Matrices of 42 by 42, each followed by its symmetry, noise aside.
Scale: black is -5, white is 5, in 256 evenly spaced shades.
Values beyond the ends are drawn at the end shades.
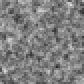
symmetric.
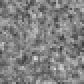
no symmetry.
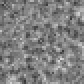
symmetric.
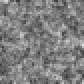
no symmetry.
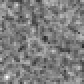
symmetric across the other diagonal.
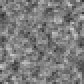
same after a half turn.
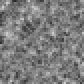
symmetric.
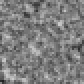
symmetric across the other diagonal.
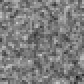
symmetric.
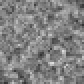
symmetric.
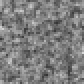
no symmetry.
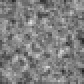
symmetric across the other diagonal.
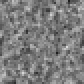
same after a half turn.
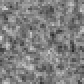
no symmetry.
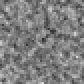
symmetric across the other diagonal.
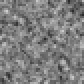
symmetric across the other diagonal.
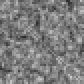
symmetric.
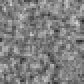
no symmetry.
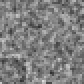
symmetric across the other diagonal.
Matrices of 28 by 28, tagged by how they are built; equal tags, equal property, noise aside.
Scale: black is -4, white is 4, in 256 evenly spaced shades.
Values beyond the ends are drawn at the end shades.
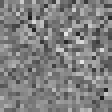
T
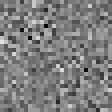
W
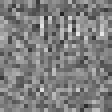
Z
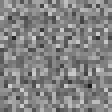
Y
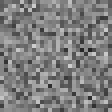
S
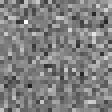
S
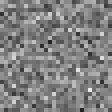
S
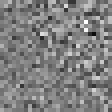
T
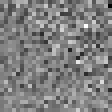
T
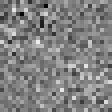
W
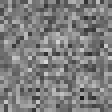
Z
